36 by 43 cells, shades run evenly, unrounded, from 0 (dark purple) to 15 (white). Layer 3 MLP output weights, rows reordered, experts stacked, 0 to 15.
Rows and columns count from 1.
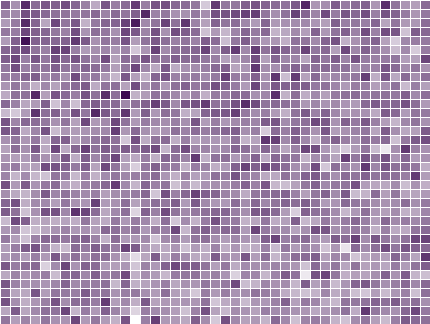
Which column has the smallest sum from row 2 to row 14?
13
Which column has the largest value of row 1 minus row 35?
21
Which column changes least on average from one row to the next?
12
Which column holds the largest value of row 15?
27
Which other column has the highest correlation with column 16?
25
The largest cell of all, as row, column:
36, 14
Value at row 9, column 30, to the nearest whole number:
3
